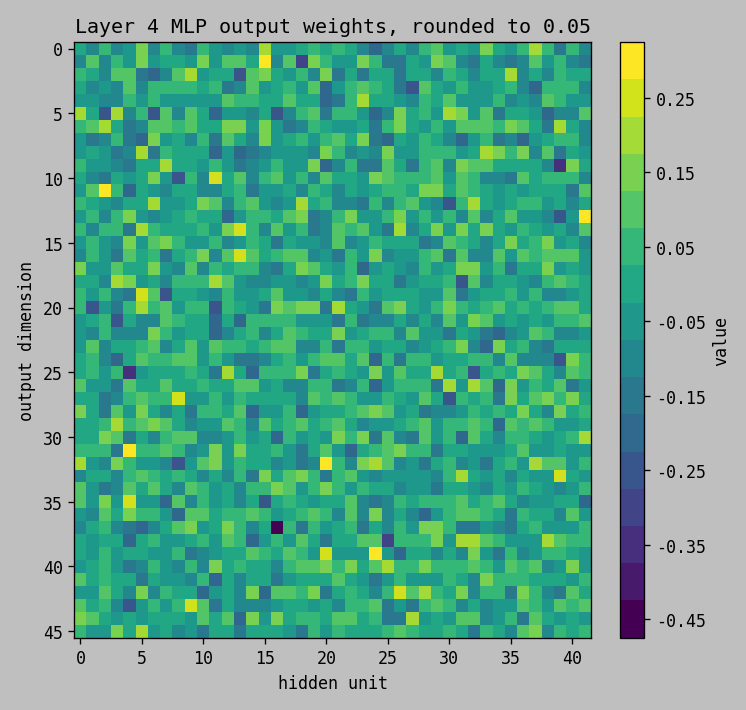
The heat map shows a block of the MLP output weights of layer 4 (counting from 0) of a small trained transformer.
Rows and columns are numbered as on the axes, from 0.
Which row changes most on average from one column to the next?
5
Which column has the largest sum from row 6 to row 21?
32
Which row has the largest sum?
40
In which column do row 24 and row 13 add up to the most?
41
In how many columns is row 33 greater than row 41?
19
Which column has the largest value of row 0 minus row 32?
33
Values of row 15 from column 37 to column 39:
0.05 0.15 -0.05
